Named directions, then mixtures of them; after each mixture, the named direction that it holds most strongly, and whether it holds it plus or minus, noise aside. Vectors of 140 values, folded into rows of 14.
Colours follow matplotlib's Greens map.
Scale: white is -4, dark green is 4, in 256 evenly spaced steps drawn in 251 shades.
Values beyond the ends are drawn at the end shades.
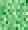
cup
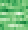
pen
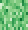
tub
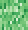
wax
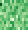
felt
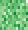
cup, minus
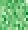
cup, minus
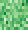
cup, plus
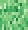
wax, minus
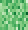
cup, minus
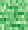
pen, minus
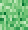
tub, plus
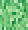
wax, plus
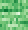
pen, plus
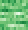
pen, plus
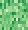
wax, plus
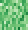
tub, plus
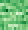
pen, plus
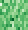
felt, minus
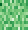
felt, plus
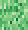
wax, minus
